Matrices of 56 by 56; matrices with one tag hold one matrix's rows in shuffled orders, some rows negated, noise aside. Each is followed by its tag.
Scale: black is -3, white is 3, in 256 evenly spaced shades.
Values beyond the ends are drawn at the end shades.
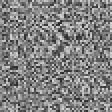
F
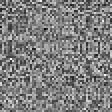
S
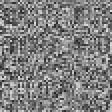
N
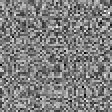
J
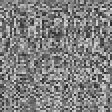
J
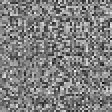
F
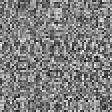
J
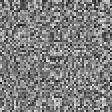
J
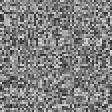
N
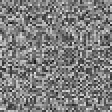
S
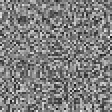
J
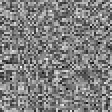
N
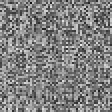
S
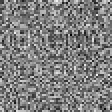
J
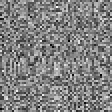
J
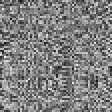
N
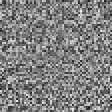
S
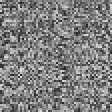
N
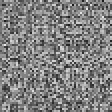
F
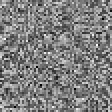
N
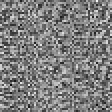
N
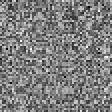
S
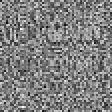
J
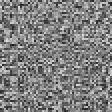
N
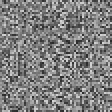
F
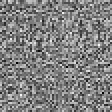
S
